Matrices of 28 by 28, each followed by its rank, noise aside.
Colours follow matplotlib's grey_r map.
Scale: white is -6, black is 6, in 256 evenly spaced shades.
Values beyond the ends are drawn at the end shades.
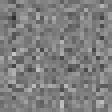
four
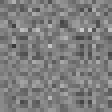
three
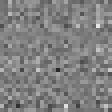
four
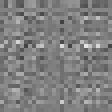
three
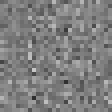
six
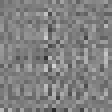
four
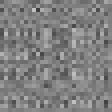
four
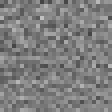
eight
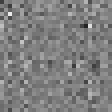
four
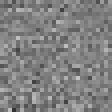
eight
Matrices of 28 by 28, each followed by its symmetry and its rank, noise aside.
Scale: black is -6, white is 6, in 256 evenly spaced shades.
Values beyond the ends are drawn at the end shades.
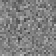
antisymmetric, rank six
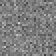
no symmetry, rank seven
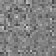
symmetric, rank five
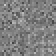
symmetric, rank seven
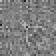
symmetric, rank six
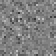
antisymmetric, rank six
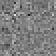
no symmetry, rank five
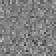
no symmetry, rank six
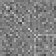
symmetric, rank seven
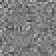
symmetric, rank five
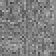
no symmetry, rank seven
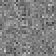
no symmetry, rank six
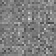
no symmetry, rank seven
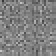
no symmetry, rank five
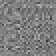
no symmetry, rank five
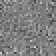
antisymmetric, rank six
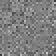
symmetric, rank five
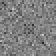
symmetric, rank seven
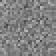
symmetric, rank seven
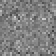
no symmetry, rank six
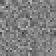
symmetric, rank five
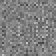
no symmetry, rank five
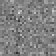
no symmetry, rank six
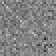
symmetric, rank six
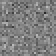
no symmetry, rank six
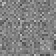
symmetric, rank six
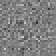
no symmetry, rank five
